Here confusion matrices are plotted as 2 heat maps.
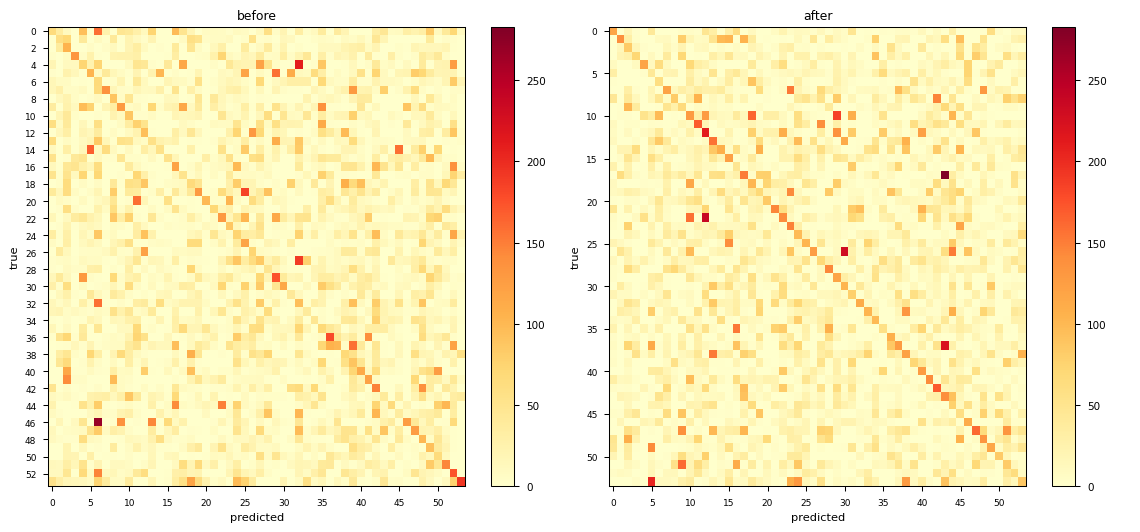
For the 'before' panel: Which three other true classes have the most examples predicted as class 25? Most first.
19, 5, 22
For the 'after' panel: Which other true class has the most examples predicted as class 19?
14
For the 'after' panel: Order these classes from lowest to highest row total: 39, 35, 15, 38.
39, 15, 35, 38
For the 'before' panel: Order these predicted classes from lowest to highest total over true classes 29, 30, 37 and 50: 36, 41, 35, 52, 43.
43, 41, 52, 35, 36
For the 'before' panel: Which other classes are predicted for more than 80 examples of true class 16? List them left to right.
24, 42, 52
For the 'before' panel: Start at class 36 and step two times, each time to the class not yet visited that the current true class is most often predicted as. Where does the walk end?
2
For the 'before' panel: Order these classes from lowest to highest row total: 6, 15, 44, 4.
6, 15, 44, 4
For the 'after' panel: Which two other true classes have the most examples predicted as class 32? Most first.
21, 22
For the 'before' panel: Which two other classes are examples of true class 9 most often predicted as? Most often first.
35, 17
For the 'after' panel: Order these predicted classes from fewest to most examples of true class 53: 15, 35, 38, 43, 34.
35, 34, 15, 43, 38
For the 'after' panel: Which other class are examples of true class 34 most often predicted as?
24
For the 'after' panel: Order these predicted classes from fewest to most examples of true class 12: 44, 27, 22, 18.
44, 27, 18, 22
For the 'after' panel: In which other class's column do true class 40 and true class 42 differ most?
17
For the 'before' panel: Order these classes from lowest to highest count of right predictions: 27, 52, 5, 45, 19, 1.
45, 1, 27, 5, 19, 52
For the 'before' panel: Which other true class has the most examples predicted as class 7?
14
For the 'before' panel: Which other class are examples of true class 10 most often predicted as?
39
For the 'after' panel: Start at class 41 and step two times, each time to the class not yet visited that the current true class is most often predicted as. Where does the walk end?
29
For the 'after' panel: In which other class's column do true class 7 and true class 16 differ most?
23
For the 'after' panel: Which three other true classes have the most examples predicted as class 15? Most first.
25, 1, 24
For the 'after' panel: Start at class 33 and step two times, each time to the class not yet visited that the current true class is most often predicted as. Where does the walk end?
13
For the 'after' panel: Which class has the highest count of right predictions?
12
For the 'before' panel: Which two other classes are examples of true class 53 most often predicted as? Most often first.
18, 24
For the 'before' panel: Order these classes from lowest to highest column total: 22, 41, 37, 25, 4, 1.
1, 37, 41, 22, 4, 25
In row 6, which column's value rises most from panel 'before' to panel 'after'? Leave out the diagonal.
18
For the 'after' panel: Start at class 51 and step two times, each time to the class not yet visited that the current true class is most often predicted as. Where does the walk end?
2
